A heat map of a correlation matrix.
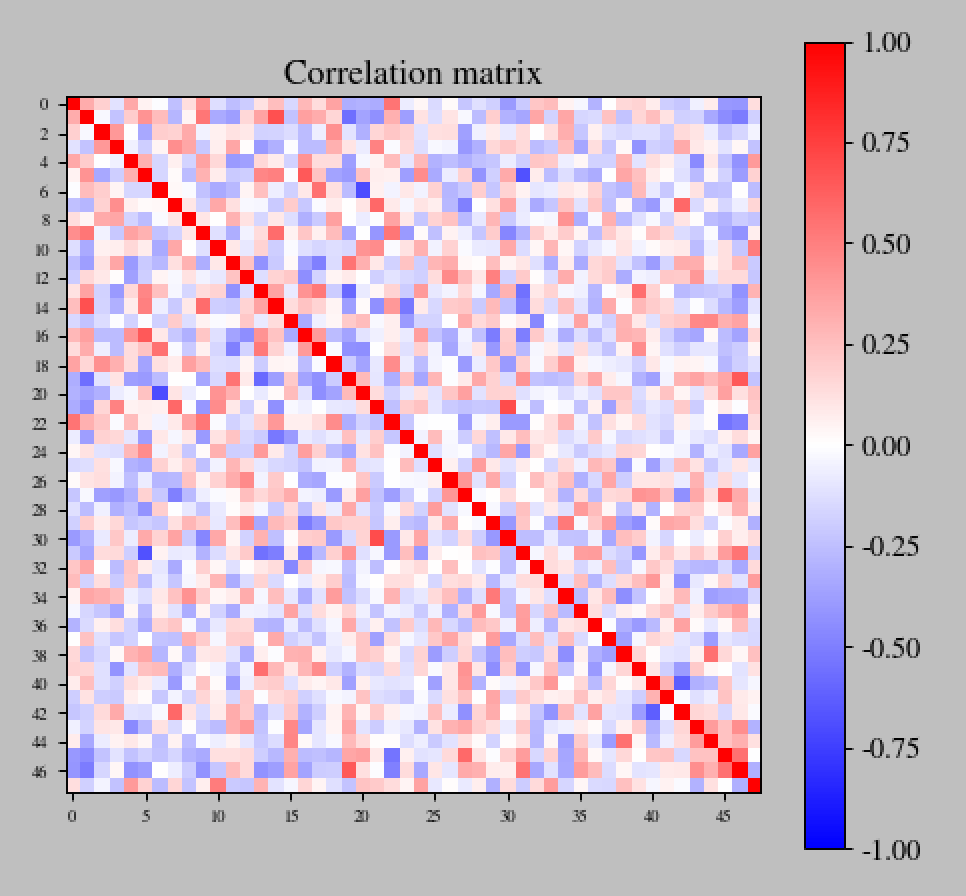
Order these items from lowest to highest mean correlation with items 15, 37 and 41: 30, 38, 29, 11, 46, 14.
30, 38, 11, 46, 14, 29
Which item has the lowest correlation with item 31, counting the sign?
5
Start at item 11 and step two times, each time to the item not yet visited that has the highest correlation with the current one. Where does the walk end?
46
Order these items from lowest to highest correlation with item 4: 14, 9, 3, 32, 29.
29, 3, 14, 32, 9
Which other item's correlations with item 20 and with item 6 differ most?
17
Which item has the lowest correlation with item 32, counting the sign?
15
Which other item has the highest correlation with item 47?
10
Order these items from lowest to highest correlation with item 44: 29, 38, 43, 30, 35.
29, 30, 35, 43, 38
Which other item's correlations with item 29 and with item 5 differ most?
16
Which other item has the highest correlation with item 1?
14
